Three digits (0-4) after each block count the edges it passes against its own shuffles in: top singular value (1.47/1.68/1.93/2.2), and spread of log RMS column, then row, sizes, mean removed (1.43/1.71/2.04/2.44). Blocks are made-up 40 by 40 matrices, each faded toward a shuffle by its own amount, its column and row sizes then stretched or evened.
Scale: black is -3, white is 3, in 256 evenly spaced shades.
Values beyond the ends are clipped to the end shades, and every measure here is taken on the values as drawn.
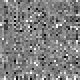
1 3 1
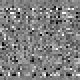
2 1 4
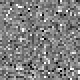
0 1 1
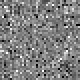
2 0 1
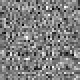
3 1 3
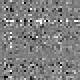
2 3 4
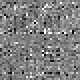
2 3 3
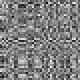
4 0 4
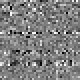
2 0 4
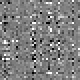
1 4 2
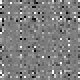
2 4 4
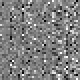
2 4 0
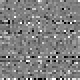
2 1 4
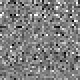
1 0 2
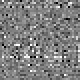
2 0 4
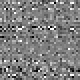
3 1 4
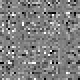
1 4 4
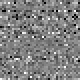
0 1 4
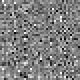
3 1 0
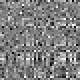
4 1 3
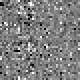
0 3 2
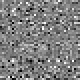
2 1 3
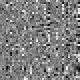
2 4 0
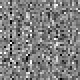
1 3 0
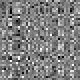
4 4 0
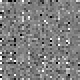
2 3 2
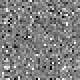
1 1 1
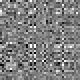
4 4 4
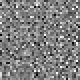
3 2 0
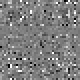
0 2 4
